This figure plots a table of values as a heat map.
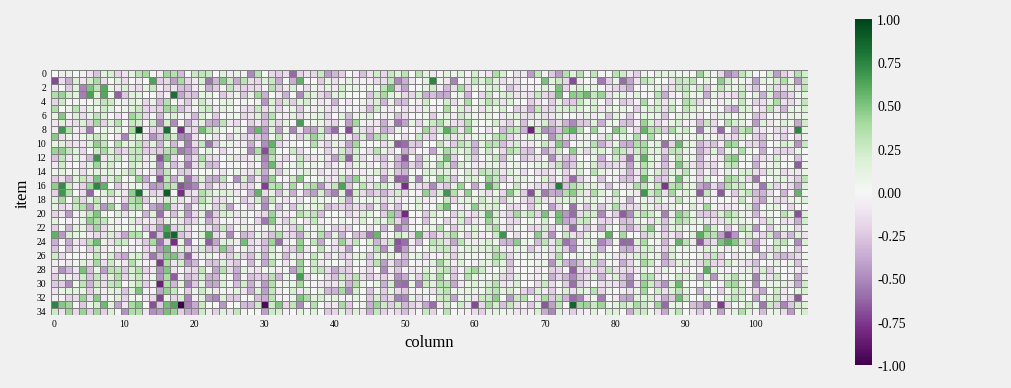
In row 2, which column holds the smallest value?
4
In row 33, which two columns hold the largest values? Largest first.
74, 0
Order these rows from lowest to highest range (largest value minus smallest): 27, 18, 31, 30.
18, 31, 27, 30
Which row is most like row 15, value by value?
30
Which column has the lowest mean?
15
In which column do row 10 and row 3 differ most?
17
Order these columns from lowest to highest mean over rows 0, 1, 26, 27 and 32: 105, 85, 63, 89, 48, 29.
105, 29, 48, 85, 89, 63
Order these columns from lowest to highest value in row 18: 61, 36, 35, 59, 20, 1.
20, 35, 36, 59, 61, 1
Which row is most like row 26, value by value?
9
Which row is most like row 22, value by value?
25
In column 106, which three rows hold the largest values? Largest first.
8, 17, 0
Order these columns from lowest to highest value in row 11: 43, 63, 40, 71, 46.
71, 40, 63, 43, 46
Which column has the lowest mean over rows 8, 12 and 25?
42
